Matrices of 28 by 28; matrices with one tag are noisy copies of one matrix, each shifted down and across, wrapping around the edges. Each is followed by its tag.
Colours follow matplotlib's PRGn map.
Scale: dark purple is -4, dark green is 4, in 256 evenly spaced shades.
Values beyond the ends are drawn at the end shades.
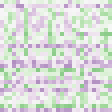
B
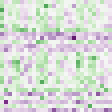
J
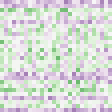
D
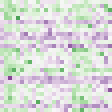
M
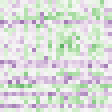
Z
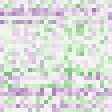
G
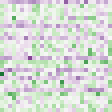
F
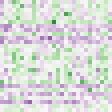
J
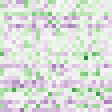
B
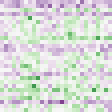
M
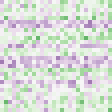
D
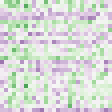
B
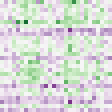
M
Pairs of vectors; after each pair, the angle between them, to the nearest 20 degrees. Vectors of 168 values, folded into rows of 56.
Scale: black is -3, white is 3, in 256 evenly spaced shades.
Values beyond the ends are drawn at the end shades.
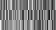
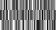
40 degrees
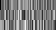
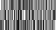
160 degrees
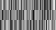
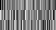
100 degrees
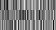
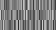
60 degrees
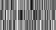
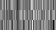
140 degrees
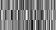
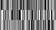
60 degrees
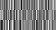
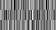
60 degrees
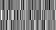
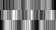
80 degrees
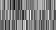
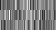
80 degrees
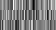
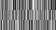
140 degrees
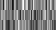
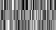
160 degrees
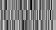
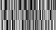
40 degrees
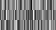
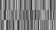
40 degrees
